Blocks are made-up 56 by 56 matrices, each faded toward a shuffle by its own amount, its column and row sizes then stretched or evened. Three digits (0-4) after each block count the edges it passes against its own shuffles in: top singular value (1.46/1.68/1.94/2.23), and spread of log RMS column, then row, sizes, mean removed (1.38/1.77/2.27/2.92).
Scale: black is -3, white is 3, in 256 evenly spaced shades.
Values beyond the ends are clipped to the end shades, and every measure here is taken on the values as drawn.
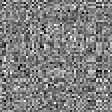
4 1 1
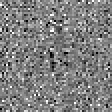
3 1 1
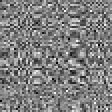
4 0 2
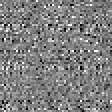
3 0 3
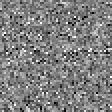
0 0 2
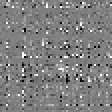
2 3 4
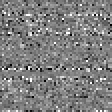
1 0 4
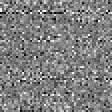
2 0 2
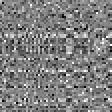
4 0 3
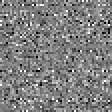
1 0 3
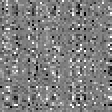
4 3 2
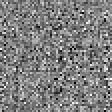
1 2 1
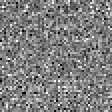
1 0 0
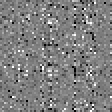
2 3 1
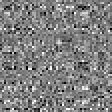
4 0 3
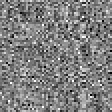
3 0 0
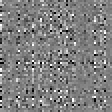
2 4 3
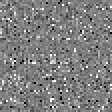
0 0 2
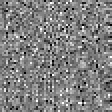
3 2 0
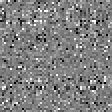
2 1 2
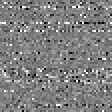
0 0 4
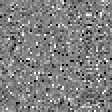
1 0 0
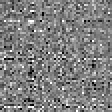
3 3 2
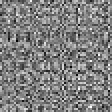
4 2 1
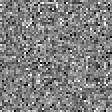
1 0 1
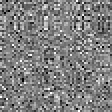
4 2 0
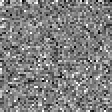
1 0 1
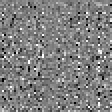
0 3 2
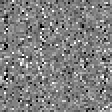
0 3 0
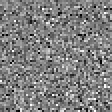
0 0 2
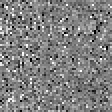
1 2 1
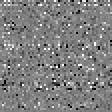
1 1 3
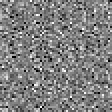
3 1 1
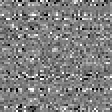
4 0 4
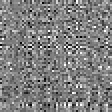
4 3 2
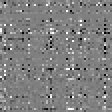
0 3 4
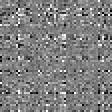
4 3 4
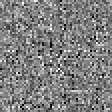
2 2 1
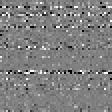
3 1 4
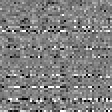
4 0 4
